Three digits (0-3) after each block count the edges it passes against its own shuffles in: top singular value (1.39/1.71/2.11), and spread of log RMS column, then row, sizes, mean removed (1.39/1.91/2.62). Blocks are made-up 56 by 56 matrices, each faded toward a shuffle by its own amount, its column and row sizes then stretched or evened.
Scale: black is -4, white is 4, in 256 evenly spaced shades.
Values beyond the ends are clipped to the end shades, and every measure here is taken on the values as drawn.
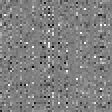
1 3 2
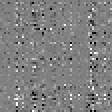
2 3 2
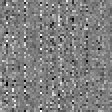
1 3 0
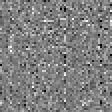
1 2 1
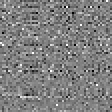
3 0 2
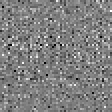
2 0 2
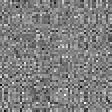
3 1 1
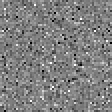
1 1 0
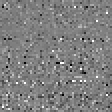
0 1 2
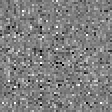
1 1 2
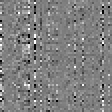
3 3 1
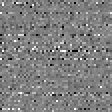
2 0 3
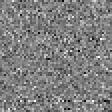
1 0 2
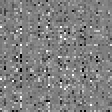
1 3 2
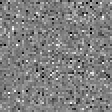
0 2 1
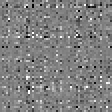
2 3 3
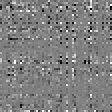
2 3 3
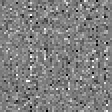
0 2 0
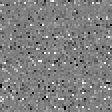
0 0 2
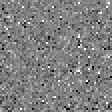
0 1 1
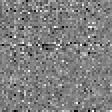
1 1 2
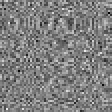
3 0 1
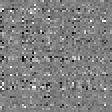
1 2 3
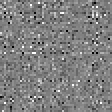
2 2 2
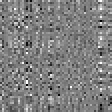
3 3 1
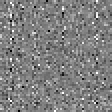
2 2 0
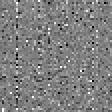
2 2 0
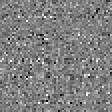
1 0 2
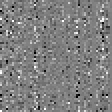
0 3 1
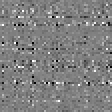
2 2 3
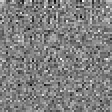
2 0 2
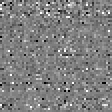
0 1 3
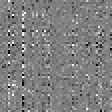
3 3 1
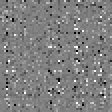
0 2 1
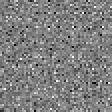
2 0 1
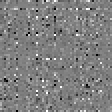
1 2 2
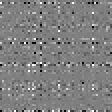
3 2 3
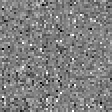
1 1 0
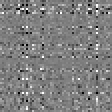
3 2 3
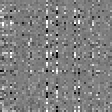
3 3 2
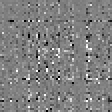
2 3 2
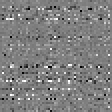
1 2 3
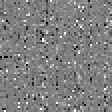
1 3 0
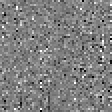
0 2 0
